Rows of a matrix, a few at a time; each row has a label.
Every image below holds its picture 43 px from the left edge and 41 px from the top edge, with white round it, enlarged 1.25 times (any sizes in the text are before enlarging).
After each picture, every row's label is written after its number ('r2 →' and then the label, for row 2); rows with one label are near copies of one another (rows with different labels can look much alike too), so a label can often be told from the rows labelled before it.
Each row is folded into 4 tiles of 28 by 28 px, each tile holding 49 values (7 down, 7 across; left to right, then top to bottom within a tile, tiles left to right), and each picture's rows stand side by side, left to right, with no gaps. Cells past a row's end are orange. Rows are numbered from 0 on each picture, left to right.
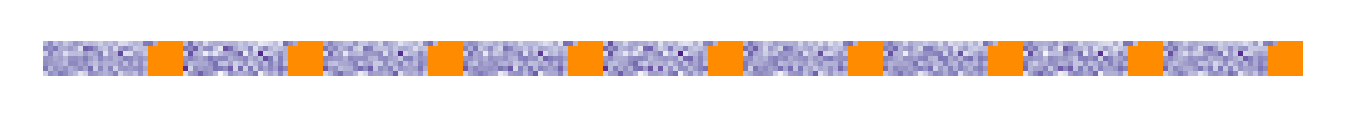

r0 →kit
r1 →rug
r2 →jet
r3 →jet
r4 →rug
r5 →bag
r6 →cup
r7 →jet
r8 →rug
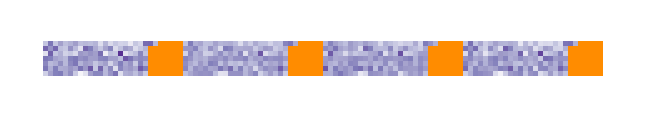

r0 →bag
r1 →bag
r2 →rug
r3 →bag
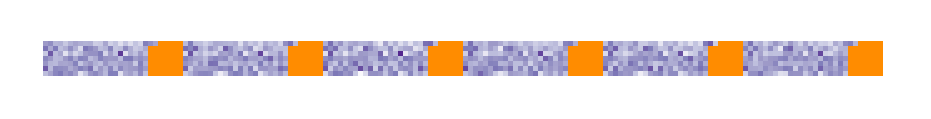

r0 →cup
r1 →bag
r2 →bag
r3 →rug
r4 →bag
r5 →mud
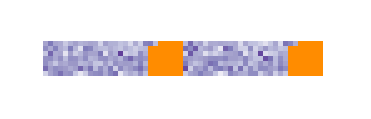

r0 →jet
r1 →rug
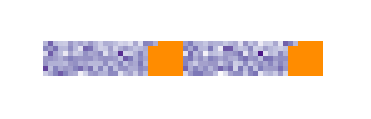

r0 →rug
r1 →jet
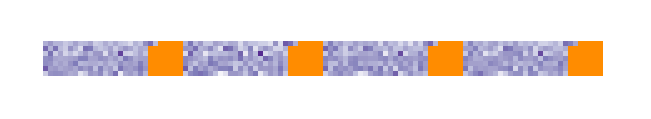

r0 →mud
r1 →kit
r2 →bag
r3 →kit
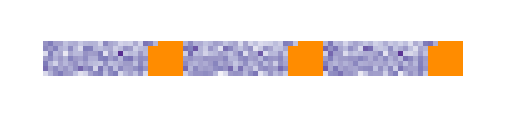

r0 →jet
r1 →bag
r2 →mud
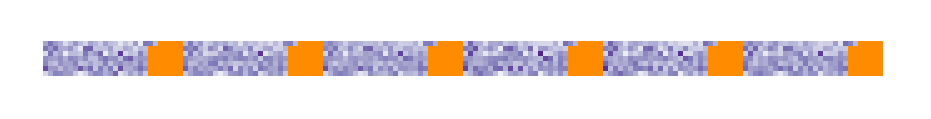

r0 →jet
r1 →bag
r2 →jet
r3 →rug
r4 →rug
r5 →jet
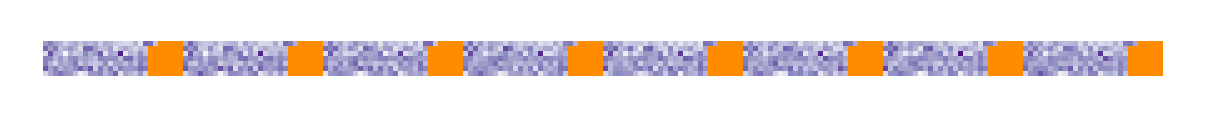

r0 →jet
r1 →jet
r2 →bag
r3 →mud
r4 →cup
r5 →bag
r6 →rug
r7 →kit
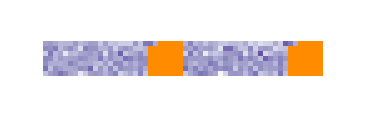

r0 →kit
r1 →kit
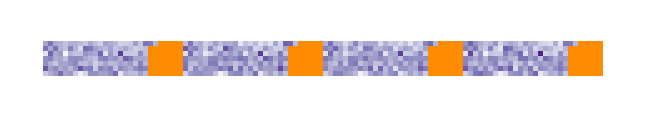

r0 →jet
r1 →bag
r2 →bag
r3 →jet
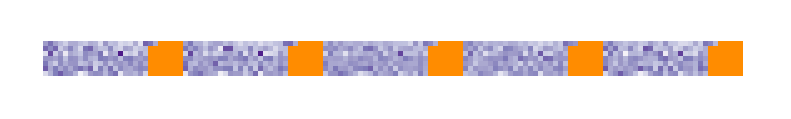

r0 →jet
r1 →mud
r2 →kit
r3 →cup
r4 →jet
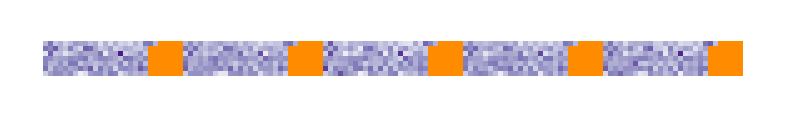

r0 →bag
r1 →bag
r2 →rug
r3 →bag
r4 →mud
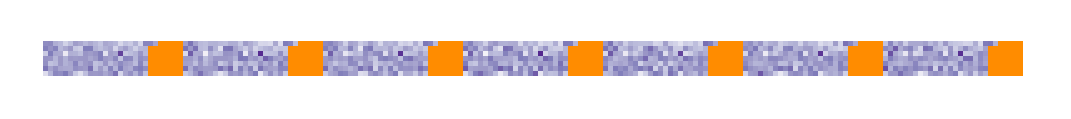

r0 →jet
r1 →jet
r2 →jet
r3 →jet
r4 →cup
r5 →jet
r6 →rug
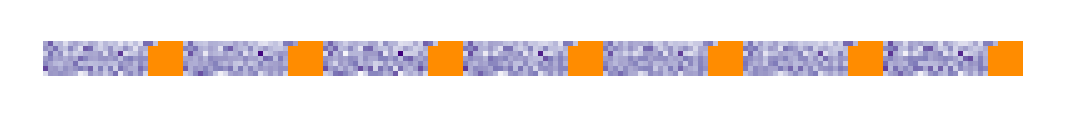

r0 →mud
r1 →rug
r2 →jet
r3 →rug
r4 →mud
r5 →bag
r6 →rug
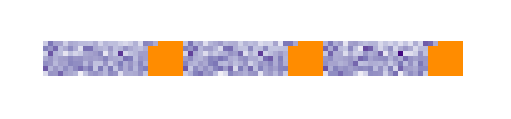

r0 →rug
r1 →rug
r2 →mud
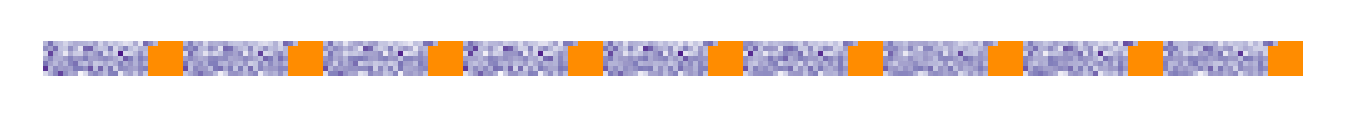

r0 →rug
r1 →rug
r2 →mud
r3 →rug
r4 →mud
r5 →cup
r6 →jet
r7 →kit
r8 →bag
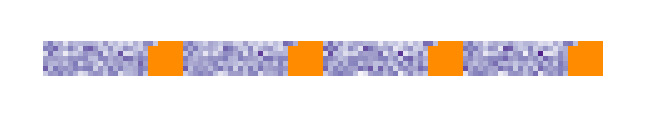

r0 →cup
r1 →cup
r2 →bag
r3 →mud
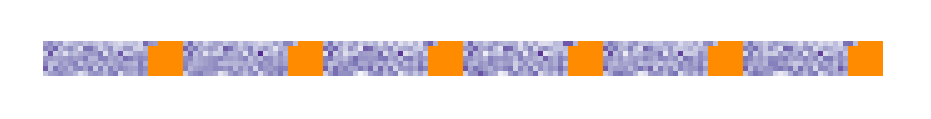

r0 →cup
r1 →mud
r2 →bag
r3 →kit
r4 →jet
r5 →bag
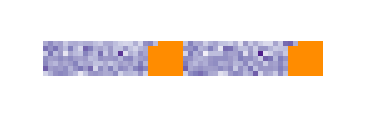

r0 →jet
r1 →kit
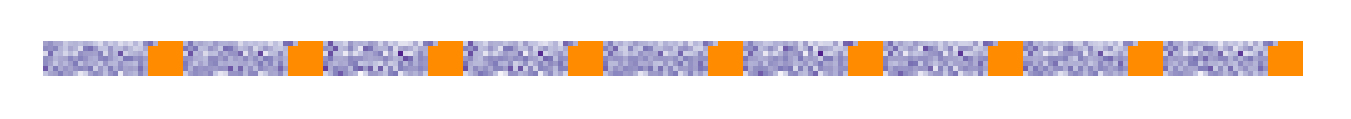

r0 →cup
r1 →bag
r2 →rug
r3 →rug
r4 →bag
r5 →kit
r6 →kit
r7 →cup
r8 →bag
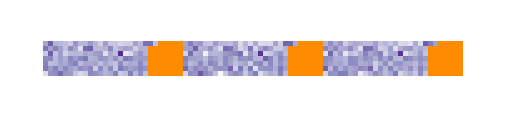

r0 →mud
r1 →kit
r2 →kit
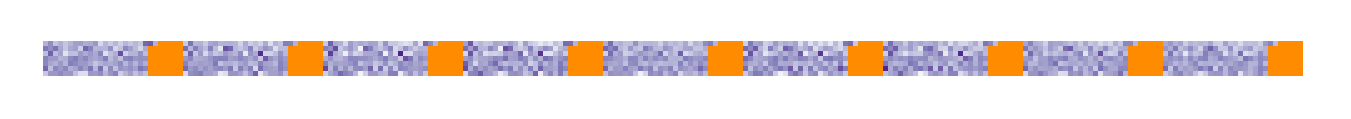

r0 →bag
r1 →mud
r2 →rug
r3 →mud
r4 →bag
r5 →bag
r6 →rug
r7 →mud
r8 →cup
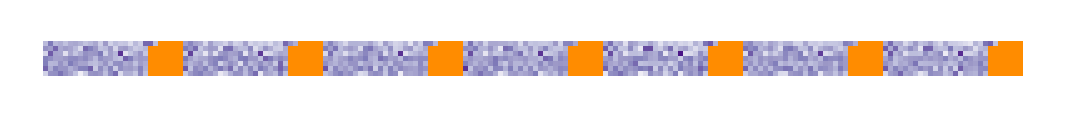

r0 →kit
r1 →cup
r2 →cup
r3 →rug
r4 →mud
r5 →cup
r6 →mud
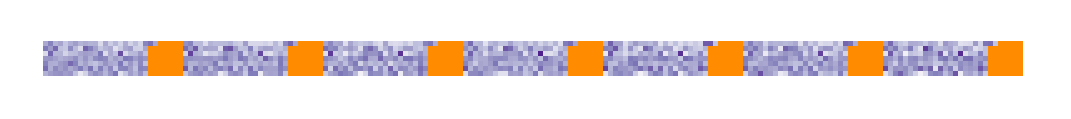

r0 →bag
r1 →cup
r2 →cup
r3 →mud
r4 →bag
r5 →kit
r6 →jet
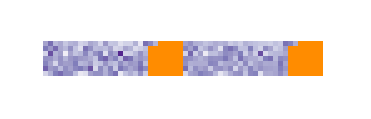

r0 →jet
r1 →cup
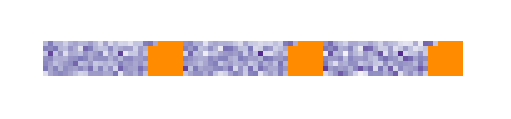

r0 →mud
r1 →cup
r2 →jet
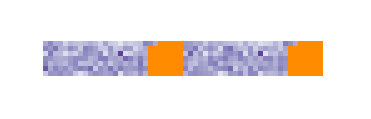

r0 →cup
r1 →cup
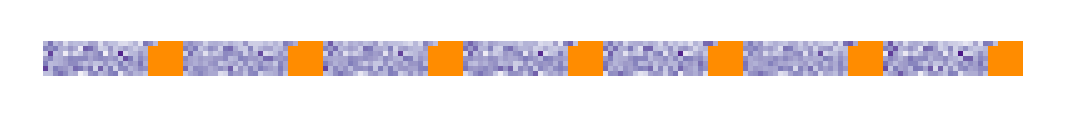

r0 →rug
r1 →cup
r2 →rug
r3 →jet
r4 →mud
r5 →kit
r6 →rug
